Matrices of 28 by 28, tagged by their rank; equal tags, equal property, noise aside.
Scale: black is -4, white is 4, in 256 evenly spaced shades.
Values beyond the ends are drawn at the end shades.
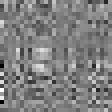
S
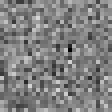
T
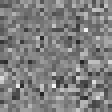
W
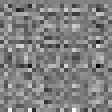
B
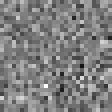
T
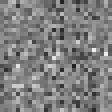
W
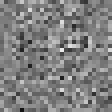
W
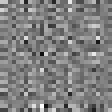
S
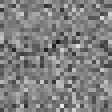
T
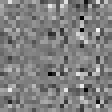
S
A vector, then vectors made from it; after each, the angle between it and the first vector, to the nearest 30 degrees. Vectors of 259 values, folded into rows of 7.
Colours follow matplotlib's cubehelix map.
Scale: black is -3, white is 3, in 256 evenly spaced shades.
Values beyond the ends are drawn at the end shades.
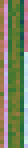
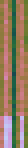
90 degrees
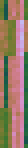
150 degrees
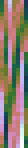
120 degrees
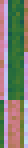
30 degrees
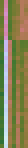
60 degrees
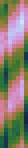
120 degrees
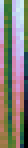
120 degrees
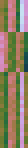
120 degrees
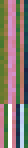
120 degrees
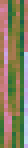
30 degrees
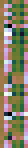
60 degrees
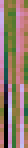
120 degrees
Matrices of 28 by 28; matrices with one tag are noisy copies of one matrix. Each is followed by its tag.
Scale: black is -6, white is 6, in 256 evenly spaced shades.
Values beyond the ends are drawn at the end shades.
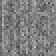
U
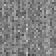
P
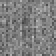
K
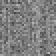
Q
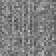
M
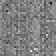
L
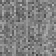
P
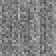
L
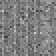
P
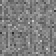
Q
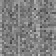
L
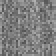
L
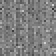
P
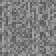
Q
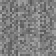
L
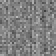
Q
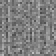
Q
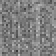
L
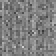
U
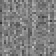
U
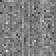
M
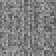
M
